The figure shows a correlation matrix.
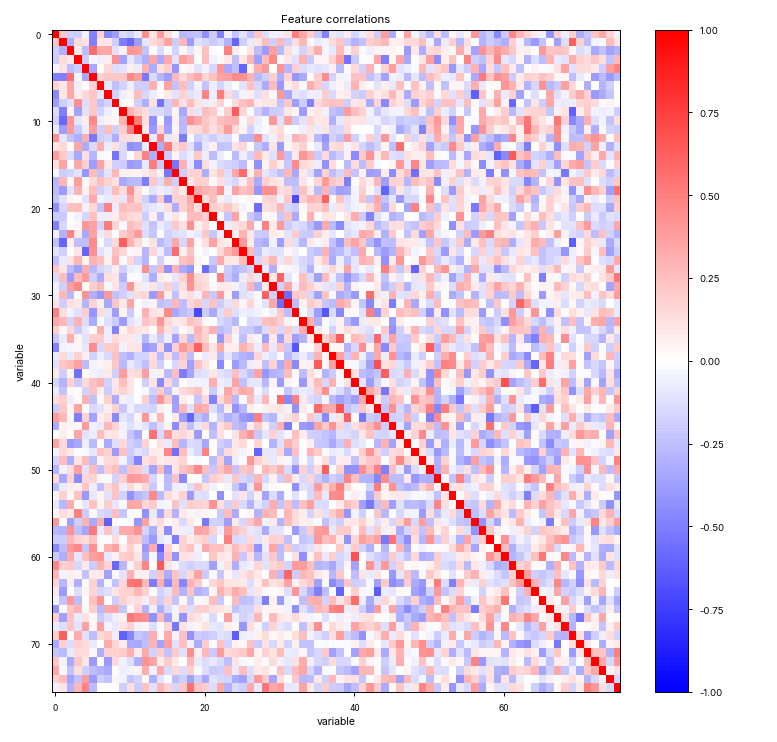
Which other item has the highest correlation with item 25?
16
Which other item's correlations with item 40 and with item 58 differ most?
50
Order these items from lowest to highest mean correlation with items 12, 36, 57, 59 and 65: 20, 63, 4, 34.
4, 63, 34, 20
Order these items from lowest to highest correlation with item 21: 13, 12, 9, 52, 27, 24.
27, 12, 52, 13, 9, 24
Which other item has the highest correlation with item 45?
58
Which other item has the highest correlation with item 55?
3
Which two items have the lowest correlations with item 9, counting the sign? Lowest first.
69, 1
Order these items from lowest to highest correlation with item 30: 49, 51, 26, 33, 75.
51, 26, 49, 33, 75
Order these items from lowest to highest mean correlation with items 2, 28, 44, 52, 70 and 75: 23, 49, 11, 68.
23, 11, 68, 49
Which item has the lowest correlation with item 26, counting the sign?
44
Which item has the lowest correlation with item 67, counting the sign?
70
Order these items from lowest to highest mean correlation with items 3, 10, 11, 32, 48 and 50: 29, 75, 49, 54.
49, 54, 75, 29
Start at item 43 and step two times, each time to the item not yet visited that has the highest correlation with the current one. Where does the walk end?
35
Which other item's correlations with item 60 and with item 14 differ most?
40
